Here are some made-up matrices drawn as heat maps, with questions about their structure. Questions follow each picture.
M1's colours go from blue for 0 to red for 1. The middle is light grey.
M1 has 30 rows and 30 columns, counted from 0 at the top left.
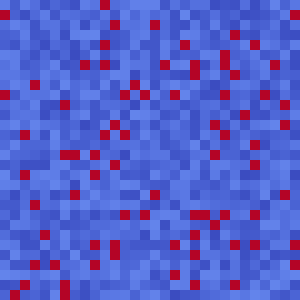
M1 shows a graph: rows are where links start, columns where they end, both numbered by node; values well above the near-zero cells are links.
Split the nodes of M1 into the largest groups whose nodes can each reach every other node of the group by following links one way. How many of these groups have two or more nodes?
1
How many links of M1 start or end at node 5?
2
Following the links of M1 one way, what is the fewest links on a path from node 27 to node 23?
5
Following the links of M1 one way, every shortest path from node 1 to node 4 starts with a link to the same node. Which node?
node 0
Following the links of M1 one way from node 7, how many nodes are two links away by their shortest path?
3
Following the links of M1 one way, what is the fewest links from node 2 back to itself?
4
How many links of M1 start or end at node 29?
5
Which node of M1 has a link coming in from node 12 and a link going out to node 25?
node 21
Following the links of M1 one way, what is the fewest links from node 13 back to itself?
4
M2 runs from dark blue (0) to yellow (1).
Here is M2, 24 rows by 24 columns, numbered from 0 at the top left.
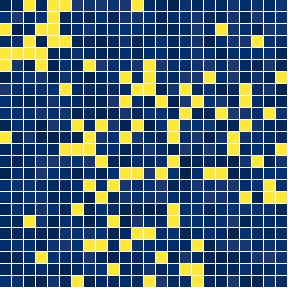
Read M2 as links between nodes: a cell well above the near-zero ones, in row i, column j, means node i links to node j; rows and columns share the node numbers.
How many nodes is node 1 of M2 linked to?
1
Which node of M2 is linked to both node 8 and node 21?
node 13
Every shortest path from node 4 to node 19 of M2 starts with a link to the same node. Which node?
node 0
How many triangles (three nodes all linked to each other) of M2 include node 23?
1
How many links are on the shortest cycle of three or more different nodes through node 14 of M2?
3
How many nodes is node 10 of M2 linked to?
5
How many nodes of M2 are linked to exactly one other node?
1
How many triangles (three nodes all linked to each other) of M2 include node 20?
2
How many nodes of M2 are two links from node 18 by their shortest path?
9
